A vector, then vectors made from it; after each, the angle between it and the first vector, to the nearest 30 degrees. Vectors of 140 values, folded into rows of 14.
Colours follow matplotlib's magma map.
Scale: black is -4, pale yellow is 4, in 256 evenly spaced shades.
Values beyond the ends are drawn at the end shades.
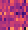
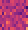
60 degrees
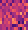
120 degrees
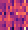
150 degrees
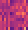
150 degrees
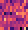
150 degrees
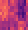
60 degrees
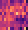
150 degrees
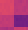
90 degrees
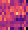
150 degrees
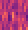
60 degrees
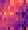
60 degrees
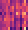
150 degrees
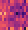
30 degrees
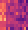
120 degrees
